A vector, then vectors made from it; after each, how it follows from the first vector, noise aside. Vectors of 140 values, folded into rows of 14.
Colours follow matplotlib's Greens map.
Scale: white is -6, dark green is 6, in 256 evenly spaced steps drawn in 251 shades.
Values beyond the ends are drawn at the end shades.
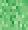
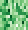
wrapped around, scaled up.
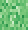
negated.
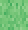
wrapped around, shrunk.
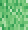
wrapped around, negated.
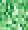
reversed, negated, scaled up.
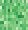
wrapped around, negated.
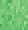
wrapped around, shrunk.
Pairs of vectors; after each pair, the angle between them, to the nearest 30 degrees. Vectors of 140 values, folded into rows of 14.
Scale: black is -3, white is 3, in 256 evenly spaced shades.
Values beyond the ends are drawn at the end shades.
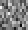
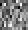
90 degrees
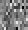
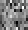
150 degrees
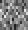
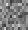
120 degrees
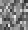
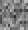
150 degrees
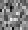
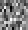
30 degrees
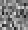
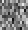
120 degrees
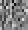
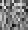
150 degrees
